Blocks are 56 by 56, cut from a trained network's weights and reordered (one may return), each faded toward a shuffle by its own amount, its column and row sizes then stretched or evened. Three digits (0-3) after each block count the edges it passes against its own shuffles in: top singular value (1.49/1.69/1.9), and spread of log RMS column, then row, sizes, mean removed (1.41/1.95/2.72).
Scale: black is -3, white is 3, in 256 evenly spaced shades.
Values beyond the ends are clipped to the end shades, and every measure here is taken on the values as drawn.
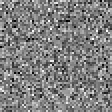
1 0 1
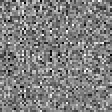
3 1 2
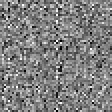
1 2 1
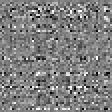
3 2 3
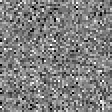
0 2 0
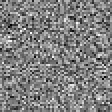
3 0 0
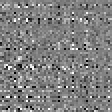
1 2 3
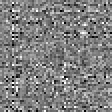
3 2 2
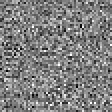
2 1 1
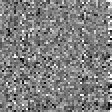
1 2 1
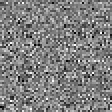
3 1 2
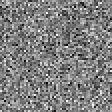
1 0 0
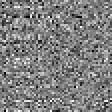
3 1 2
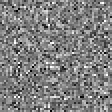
2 1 1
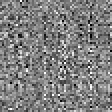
3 2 1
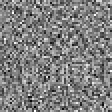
2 0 0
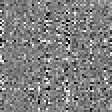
1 3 2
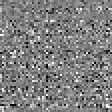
0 2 3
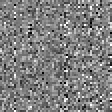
2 3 0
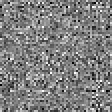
2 1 2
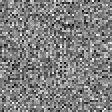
2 0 0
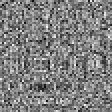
2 0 0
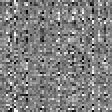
3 3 2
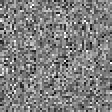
2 2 0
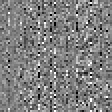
1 3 0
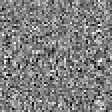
2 1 1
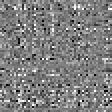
0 2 3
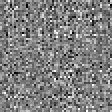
1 2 1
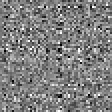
2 2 2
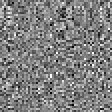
3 2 0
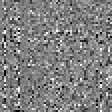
0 3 1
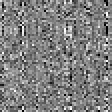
3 3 0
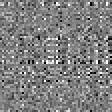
3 2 3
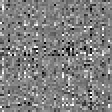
0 3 2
